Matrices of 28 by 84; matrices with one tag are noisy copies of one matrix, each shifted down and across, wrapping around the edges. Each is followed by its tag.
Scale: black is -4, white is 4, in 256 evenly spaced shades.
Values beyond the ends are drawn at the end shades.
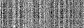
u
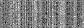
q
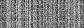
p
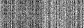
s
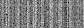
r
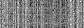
s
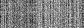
s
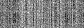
s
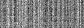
u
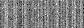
r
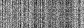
s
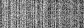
s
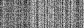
s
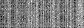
q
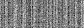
r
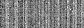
r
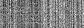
s
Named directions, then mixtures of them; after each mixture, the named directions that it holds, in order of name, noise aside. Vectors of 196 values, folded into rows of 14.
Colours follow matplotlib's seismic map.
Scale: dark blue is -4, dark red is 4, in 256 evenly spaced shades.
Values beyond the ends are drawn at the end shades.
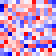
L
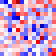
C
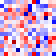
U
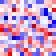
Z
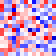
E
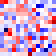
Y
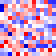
L.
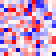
U, Y, Z.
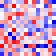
E, L, U.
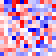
C, E, U.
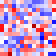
C, L, Z.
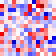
E, U, Y.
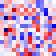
L, Y, Z.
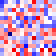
L, Z.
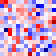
Y.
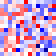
E, U, Y.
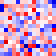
L, Y.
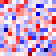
Y.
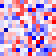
C, U, Y.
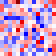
C, L, Z.
